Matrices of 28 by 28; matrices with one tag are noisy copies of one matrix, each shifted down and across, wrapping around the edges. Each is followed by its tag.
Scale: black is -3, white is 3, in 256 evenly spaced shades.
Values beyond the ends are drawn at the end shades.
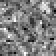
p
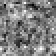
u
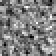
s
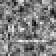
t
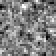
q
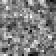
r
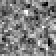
q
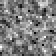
s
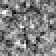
q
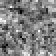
u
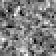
p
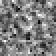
s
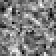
p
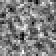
s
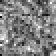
p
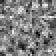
t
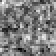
u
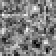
t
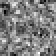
r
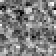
r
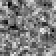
q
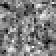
u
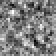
q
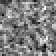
s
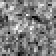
u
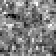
u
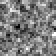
q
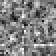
t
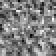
s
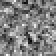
q
